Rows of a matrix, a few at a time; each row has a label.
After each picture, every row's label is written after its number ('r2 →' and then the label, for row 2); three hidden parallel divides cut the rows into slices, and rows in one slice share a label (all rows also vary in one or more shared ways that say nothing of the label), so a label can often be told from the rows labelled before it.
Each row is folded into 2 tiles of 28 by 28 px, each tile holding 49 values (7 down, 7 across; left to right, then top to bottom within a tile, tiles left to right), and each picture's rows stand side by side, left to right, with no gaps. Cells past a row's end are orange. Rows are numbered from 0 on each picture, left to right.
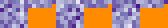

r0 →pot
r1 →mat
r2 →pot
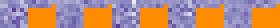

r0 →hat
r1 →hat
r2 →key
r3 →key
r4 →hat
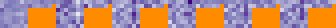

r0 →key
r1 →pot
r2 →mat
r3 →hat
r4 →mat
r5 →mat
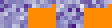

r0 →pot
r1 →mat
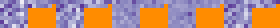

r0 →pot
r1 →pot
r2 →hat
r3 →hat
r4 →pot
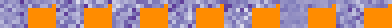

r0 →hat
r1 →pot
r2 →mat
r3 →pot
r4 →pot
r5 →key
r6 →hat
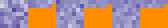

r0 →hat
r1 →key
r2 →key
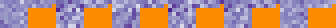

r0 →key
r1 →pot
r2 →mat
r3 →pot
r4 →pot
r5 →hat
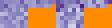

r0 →key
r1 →pot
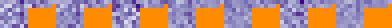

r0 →mat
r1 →mat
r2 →pot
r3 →hat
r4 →key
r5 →hat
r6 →hat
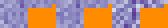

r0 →hat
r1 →hat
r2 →mat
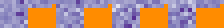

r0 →hat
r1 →hat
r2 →mat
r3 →hat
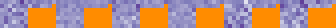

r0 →hat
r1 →key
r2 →key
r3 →key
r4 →hat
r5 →key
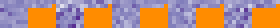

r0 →key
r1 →mat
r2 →key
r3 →key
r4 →mat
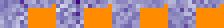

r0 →key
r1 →mat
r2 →hat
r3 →hat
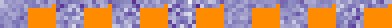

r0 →hat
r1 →pot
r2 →key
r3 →pot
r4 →key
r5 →key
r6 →mat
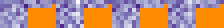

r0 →pot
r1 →pot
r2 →pot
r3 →pot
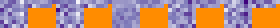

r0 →pot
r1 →pot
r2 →hat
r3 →mat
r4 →mat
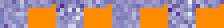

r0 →key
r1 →pot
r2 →key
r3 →pot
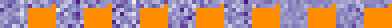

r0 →pot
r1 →mat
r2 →pot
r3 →mat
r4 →hat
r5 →hat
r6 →hat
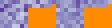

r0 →pot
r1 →hat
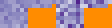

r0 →key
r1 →mat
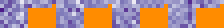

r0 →pot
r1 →hat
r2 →hat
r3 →mat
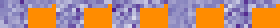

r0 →hat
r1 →mat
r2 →pot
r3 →key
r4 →mat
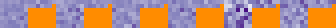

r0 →hat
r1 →hat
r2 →key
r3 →hat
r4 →mat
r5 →key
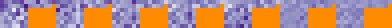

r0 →pot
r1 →pot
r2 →mat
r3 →mat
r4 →mat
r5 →hat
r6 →hat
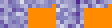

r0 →key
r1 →mat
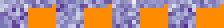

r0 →mat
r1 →pot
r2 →key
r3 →mat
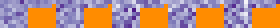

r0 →hat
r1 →pot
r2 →mat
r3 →mat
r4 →pot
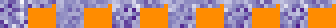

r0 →pot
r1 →hat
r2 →mat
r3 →mat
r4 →mat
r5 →mat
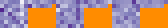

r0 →pot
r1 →mat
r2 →key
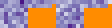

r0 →hat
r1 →mat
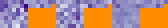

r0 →pot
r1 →mat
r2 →key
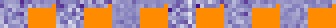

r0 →hat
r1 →pot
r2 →hat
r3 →pot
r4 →hat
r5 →hat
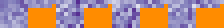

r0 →key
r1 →mat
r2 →mat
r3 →mat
